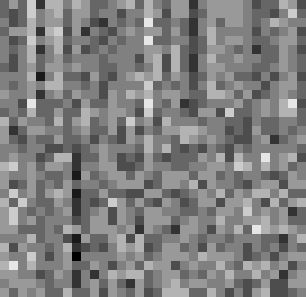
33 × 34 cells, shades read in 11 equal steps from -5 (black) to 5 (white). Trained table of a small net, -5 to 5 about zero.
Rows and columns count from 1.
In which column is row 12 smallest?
21
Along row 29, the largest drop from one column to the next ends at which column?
9
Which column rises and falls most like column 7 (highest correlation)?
6
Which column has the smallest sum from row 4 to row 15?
22
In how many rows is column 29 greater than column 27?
12
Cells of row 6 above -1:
20
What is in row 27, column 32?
-3
